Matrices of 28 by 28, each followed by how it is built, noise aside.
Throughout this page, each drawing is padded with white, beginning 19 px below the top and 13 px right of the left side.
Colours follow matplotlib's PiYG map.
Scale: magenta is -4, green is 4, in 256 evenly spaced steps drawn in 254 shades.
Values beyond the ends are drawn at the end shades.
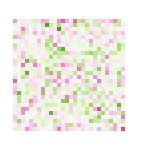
blocks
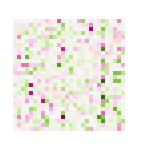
uneven columns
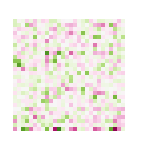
low rank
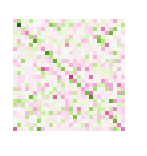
diagonal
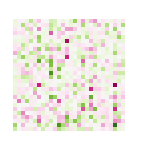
uneven columns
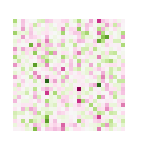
uneven columns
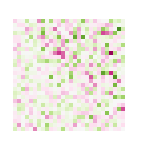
upper triangular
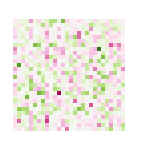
blocks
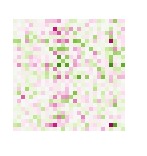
low rank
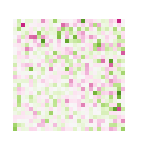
upper triangular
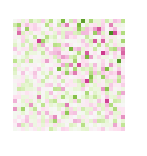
upper triangular
